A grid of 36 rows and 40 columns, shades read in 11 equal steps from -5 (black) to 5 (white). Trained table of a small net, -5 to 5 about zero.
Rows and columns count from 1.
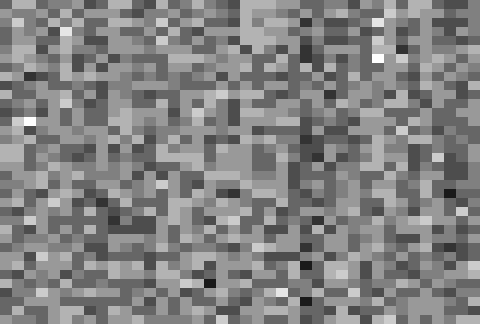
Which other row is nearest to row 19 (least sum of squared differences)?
15
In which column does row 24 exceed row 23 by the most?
39
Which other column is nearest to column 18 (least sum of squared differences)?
27
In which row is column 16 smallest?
33
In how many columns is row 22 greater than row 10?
19
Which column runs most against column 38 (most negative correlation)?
24
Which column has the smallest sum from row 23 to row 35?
26
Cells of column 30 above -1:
26
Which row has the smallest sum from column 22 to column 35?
9
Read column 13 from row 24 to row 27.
2 -2 -2 0
